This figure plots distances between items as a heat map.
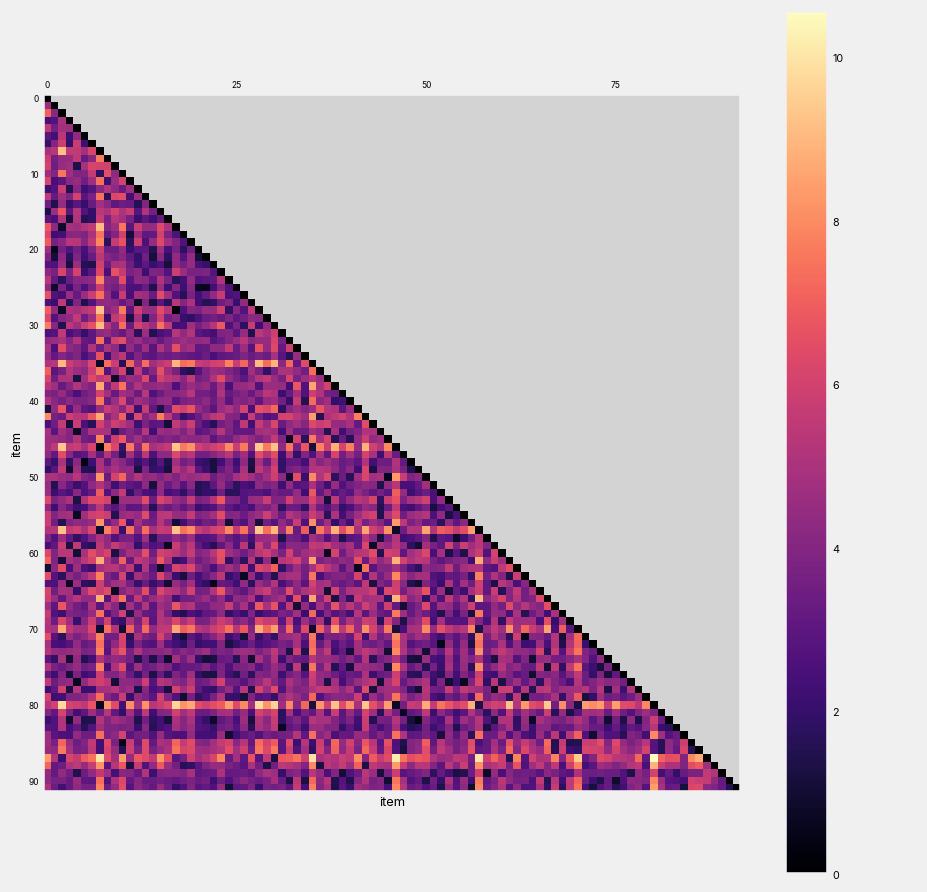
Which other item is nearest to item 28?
17
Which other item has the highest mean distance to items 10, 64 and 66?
87
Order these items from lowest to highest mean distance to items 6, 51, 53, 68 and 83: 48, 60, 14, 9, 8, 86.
14, 48, 9, 60, 8, 86
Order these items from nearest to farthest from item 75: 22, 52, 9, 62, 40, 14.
40, 52, 22, 14, 62, 9
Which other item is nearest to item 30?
61
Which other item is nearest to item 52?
72
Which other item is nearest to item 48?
5
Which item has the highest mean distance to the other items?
80
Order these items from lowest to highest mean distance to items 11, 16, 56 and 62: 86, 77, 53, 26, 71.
71, 26, 77, 53, 86
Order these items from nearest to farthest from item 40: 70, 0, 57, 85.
0, 85, 70, 57
